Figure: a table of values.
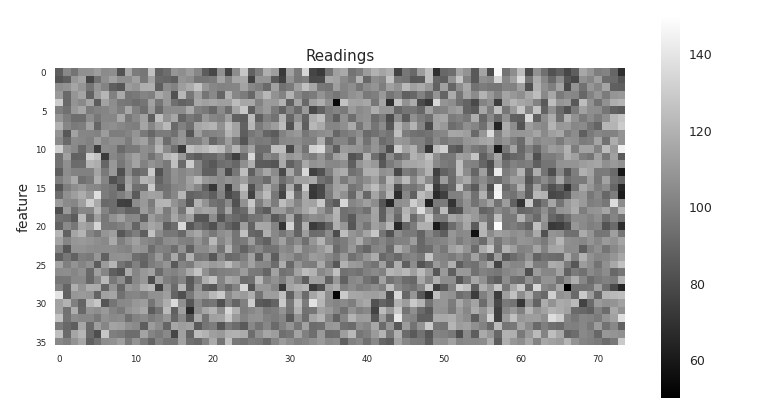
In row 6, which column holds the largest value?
61
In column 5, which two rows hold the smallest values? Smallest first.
10, 34
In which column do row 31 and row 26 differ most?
17
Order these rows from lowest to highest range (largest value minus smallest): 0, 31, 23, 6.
23, 6, 31, 0
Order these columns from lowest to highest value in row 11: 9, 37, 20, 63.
20, 63, 9, 37
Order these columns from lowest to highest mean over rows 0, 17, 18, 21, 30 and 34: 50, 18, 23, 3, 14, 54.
54, 23, 50, 14, 3, 18
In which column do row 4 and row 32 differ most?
36
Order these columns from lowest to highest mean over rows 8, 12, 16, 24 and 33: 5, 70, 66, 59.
59, 66, 70, 5
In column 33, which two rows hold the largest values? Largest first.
30, 10
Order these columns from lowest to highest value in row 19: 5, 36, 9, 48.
9, 5, 36, 48
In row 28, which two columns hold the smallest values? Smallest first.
66, 73
